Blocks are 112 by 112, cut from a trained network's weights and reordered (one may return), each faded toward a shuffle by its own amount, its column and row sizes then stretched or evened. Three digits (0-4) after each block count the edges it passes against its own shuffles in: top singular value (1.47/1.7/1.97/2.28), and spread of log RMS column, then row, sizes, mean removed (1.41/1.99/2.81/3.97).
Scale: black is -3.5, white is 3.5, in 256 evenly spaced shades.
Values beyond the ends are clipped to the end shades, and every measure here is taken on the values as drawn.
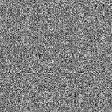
3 1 1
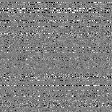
1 1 4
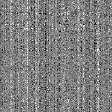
4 3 2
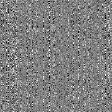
2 4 0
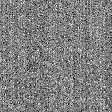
1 0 0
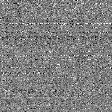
1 0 3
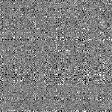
2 3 3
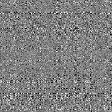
3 2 3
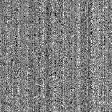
3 2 0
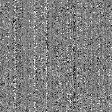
2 3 1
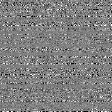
1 1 4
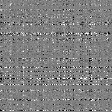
2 2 4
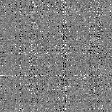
1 3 2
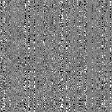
3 4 2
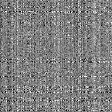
4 1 3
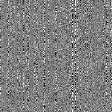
4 4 0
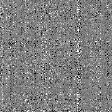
0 3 2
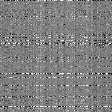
4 0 4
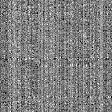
4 1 2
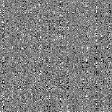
2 3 2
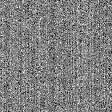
2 1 0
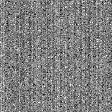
3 0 1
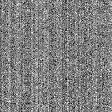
3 0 1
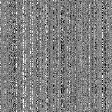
4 4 0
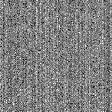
3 1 0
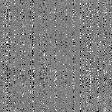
0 4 3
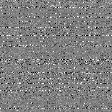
0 0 4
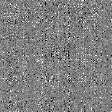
0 3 2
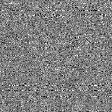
3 0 3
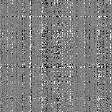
4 4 3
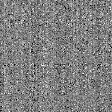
1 1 2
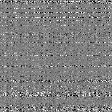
1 1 4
